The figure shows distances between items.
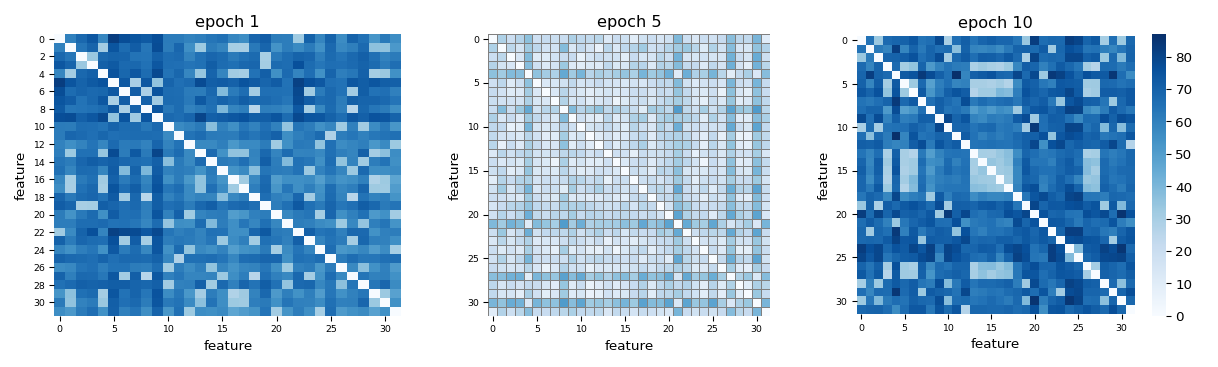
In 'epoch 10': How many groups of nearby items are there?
9
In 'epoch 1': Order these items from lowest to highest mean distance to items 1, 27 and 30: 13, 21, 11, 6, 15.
13, 15, 6, 21, 11
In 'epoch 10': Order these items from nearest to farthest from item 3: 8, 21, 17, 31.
17, 8, 21, 31
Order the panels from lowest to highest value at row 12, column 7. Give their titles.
epoch 5, epoch 1, epoch 10
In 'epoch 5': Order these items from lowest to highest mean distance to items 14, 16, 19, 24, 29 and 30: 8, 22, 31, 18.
18, 31, 22, 8
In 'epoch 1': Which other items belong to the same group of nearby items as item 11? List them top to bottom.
25
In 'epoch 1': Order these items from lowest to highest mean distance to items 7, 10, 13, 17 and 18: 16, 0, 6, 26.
16, 26, 6, 0
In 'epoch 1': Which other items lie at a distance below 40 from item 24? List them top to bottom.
12, 20, 31
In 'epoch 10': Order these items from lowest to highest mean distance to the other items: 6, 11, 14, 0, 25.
14, 6, 0, 11, 25
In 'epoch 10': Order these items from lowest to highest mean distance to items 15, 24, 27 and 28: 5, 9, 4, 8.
5, 8, 9, 4
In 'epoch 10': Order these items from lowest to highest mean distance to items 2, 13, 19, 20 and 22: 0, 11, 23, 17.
0, 11, 17, 23
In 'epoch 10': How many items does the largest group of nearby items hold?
10
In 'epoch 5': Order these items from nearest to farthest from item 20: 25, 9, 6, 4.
25, 6, 9, 4
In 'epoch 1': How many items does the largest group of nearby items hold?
7
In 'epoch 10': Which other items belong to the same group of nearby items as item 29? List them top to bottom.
7, 23
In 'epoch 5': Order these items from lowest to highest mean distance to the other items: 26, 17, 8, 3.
26, 3, 17, 8
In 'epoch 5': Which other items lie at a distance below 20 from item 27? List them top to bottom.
4, 21, 30
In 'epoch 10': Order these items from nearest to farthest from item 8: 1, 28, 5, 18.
18, 5, 28, 1
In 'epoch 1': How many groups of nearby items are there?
8
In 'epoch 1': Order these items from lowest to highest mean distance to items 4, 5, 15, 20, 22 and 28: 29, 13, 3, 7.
29, 13, 7, 3
